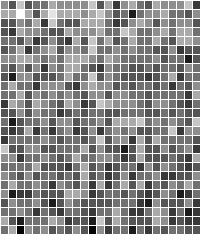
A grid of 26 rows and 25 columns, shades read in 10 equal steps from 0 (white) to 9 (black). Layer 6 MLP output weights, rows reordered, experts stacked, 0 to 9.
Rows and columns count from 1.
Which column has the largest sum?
19
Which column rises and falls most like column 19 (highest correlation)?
7
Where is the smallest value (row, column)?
2, 3
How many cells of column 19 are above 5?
14
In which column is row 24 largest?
24
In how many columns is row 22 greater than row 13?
13
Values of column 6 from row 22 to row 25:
6 6 5 5
